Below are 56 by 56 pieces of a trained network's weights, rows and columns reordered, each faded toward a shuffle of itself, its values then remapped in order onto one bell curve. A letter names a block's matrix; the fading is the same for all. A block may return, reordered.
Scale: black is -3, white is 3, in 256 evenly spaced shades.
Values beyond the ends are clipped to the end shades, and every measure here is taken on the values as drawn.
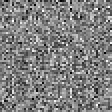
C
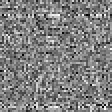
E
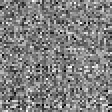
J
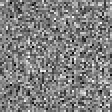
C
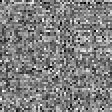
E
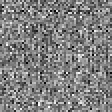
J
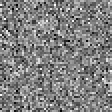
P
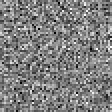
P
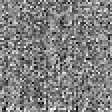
J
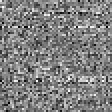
E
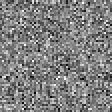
C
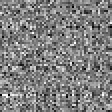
E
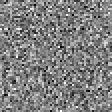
P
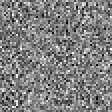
C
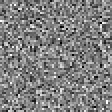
C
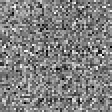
J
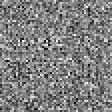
J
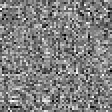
C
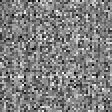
J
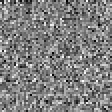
J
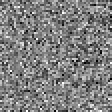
C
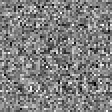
J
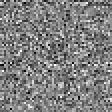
E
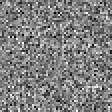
P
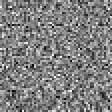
C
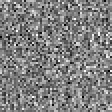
P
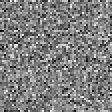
C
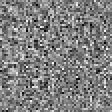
C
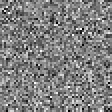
C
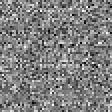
E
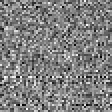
E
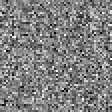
P
